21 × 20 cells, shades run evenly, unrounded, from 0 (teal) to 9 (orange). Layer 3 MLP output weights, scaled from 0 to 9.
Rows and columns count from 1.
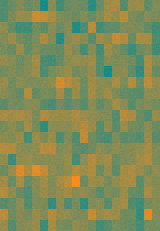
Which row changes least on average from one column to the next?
14
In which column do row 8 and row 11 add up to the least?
18
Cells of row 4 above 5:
8
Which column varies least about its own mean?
20
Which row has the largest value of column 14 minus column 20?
5
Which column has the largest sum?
19
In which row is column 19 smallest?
11
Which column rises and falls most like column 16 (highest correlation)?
6
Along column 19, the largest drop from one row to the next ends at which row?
21
